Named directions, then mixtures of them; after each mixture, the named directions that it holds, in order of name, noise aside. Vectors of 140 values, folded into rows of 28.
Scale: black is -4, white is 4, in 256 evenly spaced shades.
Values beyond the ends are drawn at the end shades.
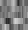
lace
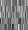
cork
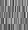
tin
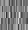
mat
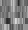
lace.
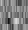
cork, lace, mat.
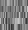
lace, mat, tin.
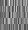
mat, tin.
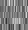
lace, tin.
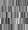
lace, mat, tin.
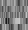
lace, mat, tin.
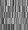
tin.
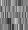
cork, lace.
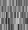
lace, mat, tin.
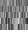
lace, mat, tin.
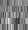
lace, mat, tin.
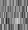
lace, mat, tin.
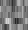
lace.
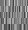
tin.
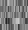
lace, mat, tin.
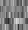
lace, mat.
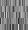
cork, mat.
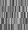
mat, tin.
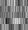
lace, tin.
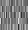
cork, mat.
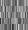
cork.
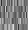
cork, tin.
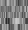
lace, mat, tin.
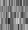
lace, mat.
